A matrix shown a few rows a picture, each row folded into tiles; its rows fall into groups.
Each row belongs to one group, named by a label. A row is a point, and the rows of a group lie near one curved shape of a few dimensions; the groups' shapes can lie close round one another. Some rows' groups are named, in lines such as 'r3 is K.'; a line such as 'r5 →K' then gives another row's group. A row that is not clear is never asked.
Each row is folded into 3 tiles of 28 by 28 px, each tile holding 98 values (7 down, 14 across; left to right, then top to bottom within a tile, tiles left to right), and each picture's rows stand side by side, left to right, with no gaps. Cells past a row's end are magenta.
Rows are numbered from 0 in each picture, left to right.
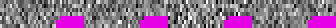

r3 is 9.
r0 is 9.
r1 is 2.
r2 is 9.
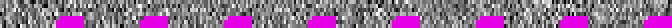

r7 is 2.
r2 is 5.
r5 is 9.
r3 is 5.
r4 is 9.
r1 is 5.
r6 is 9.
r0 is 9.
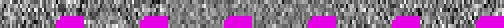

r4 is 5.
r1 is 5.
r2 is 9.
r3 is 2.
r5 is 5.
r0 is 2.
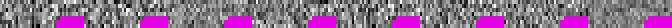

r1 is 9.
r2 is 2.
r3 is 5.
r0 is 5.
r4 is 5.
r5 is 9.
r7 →9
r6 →5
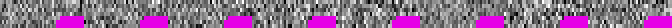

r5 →9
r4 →9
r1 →5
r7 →5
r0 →2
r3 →5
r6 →9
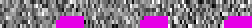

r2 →9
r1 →5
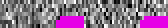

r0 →5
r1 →9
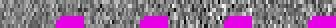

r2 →5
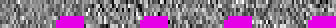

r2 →5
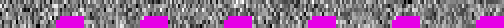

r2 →5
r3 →9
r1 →5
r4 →5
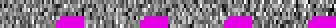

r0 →5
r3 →2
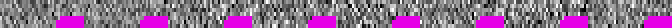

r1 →2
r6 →2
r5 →5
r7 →9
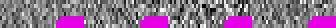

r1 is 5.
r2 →9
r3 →9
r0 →9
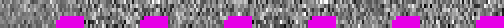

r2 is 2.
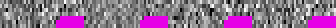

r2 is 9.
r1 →9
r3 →5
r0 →5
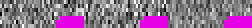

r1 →2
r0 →5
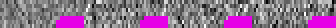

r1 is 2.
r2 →9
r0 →9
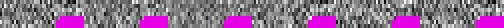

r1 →9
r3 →5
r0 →5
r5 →5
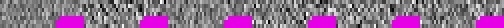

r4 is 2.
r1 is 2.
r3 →5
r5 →9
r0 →2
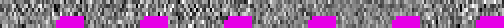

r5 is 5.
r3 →9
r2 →2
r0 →2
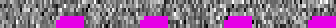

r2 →5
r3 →5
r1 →2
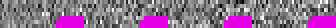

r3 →5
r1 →5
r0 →2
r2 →5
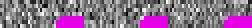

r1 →5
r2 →2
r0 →9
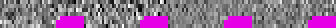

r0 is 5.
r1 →2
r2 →2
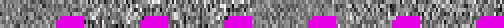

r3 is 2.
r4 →2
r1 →5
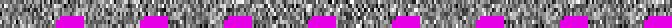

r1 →2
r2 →5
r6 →5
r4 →2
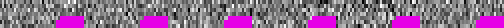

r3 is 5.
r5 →2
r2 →5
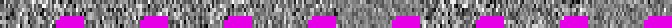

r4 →9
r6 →5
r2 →5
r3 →5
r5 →9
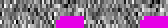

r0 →5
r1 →5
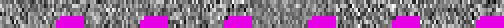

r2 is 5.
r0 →9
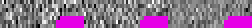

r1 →5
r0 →5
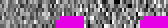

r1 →9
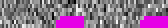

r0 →5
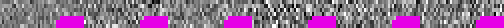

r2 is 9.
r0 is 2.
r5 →2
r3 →2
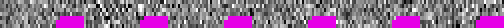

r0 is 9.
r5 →5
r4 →5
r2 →5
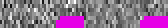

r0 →5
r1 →9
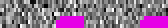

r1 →5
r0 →9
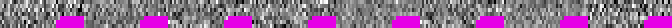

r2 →5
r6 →2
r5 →5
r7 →2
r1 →2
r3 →5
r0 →2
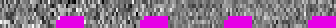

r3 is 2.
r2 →2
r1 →9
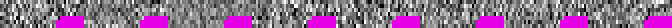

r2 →9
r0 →9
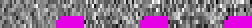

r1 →5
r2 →5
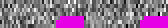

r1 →2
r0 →5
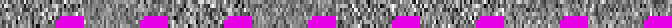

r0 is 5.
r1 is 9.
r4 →2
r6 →2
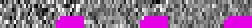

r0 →9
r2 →9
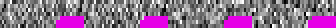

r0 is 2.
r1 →2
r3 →9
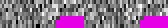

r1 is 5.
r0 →5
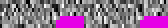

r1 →2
